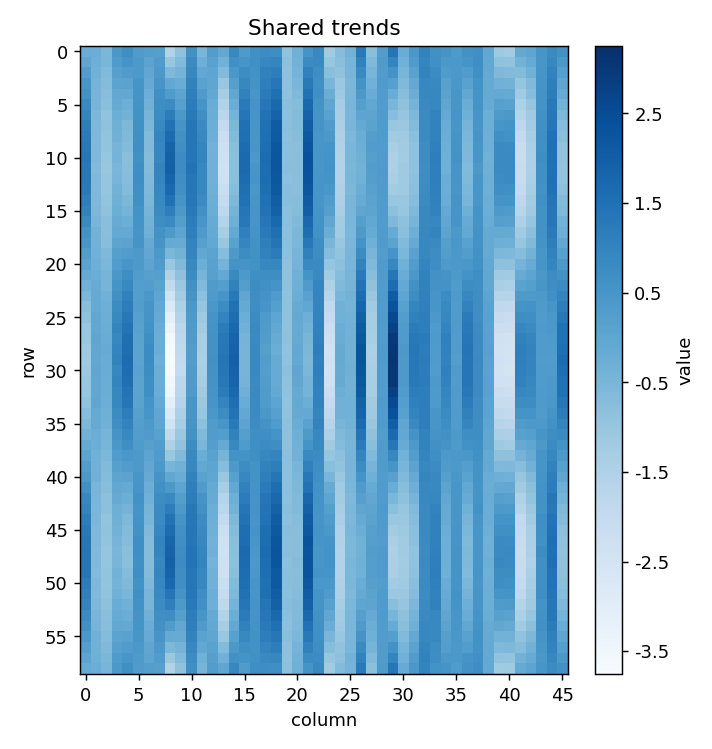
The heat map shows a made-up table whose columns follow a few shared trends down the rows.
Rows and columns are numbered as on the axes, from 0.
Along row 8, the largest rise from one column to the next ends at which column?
21
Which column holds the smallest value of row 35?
8
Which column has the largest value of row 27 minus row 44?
29
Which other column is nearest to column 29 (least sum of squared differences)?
14
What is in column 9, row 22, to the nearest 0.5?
-1
